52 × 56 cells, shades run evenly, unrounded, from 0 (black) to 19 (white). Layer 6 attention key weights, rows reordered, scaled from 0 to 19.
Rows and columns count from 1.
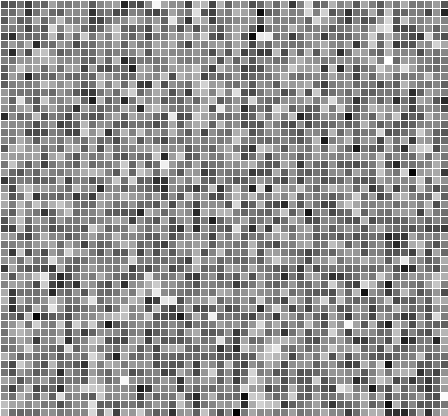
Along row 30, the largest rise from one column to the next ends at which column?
52
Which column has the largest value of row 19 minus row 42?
54
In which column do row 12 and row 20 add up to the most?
30
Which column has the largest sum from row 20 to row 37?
3
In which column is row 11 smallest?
19
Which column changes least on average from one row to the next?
29
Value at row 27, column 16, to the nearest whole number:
6
